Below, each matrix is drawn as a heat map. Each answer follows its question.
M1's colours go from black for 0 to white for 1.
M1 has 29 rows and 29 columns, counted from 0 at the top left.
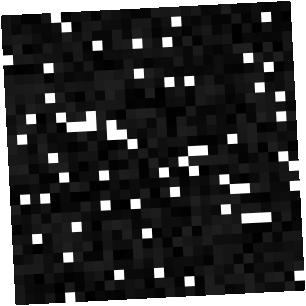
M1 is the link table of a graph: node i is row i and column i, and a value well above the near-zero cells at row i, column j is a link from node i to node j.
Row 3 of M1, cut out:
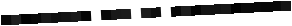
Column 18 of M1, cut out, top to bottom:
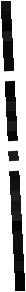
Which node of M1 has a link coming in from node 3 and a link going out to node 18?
node 16
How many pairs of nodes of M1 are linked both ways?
3
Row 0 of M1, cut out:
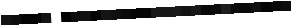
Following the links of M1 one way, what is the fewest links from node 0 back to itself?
3
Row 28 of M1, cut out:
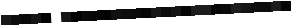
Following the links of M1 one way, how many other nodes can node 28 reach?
4
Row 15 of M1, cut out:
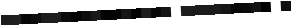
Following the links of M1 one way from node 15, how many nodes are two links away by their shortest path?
2
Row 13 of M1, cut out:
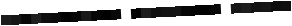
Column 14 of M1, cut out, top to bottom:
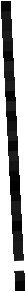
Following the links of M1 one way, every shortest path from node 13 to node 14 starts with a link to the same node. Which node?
node 12
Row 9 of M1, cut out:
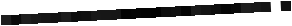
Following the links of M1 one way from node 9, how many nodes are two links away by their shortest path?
2
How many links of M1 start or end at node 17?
4
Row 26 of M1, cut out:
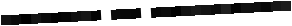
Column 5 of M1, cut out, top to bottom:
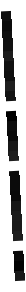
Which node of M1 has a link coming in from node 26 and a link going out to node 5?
node 10
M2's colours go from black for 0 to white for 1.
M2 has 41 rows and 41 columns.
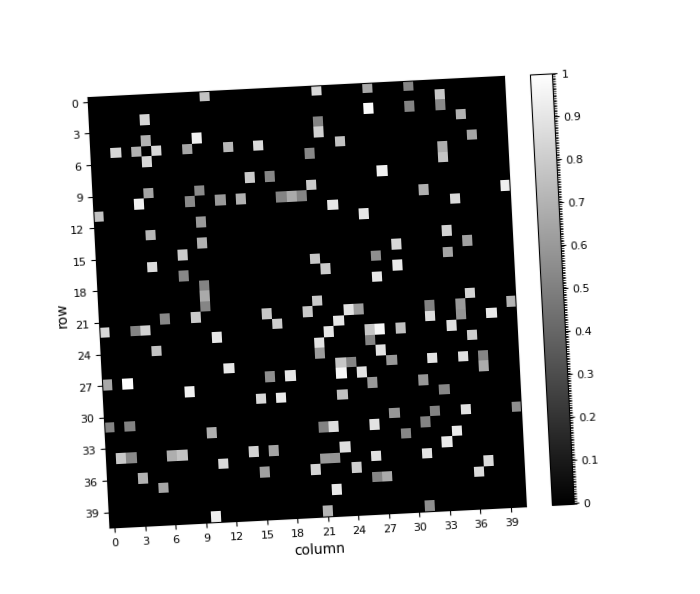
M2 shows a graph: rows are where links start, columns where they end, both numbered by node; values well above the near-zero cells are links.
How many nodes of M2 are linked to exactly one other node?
5
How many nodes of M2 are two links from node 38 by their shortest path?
7
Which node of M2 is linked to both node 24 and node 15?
node 36
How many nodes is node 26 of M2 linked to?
7
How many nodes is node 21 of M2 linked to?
9
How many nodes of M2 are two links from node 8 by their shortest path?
5
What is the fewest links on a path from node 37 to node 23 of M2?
2
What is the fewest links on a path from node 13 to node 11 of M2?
5
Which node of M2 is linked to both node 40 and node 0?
node 31
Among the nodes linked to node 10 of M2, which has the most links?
node 32
